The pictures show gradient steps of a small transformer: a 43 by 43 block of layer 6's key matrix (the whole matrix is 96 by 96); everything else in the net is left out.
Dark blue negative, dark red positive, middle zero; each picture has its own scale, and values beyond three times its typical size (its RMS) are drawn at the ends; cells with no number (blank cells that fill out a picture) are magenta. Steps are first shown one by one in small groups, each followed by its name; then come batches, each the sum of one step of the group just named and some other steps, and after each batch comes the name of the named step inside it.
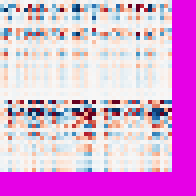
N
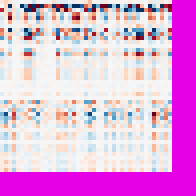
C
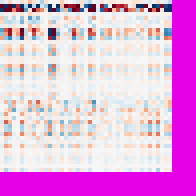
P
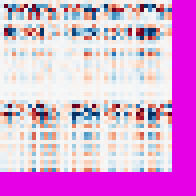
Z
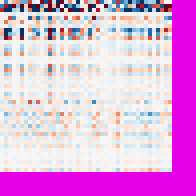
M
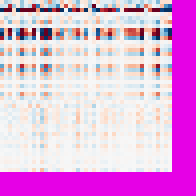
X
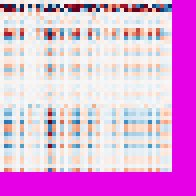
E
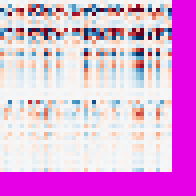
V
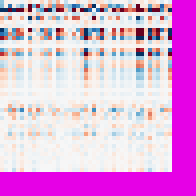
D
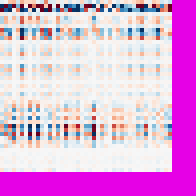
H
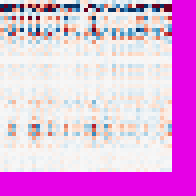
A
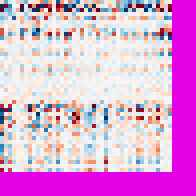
M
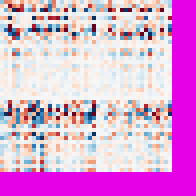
C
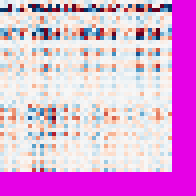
X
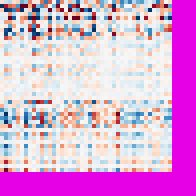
M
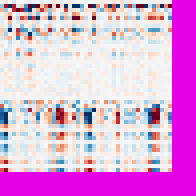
C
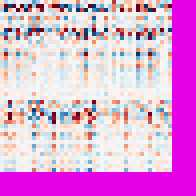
N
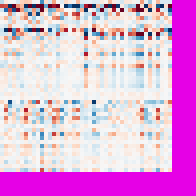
V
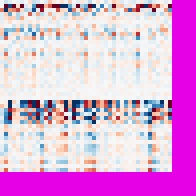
M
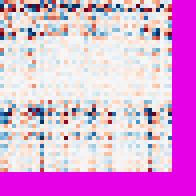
C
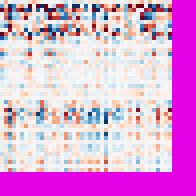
C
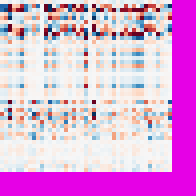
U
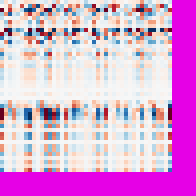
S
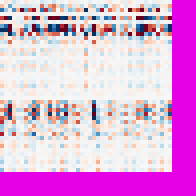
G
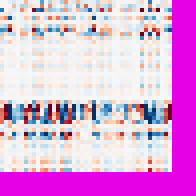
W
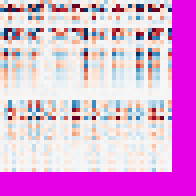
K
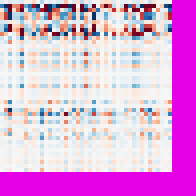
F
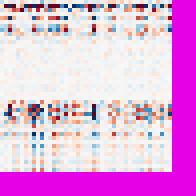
G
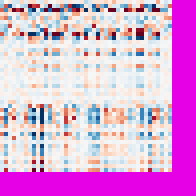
S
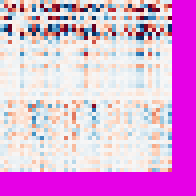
G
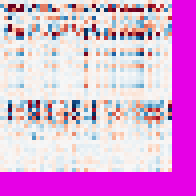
U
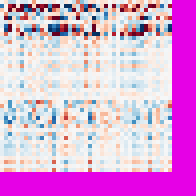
F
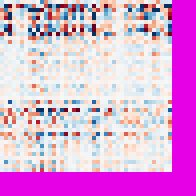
F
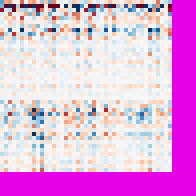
S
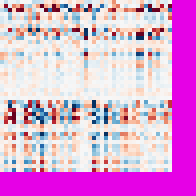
K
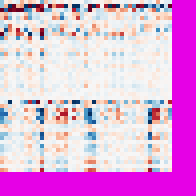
F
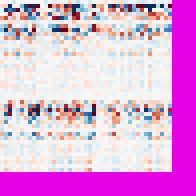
G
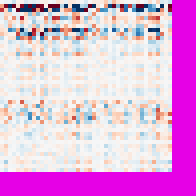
S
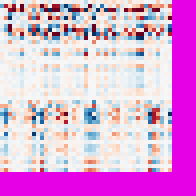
G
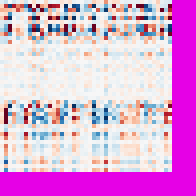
W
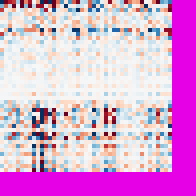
S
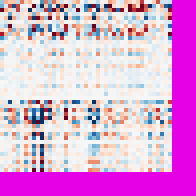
S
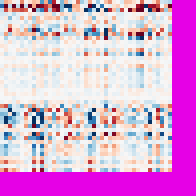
W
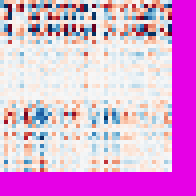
F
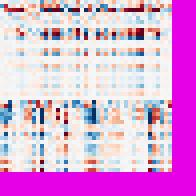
W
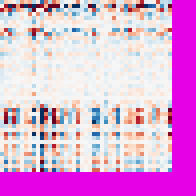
S
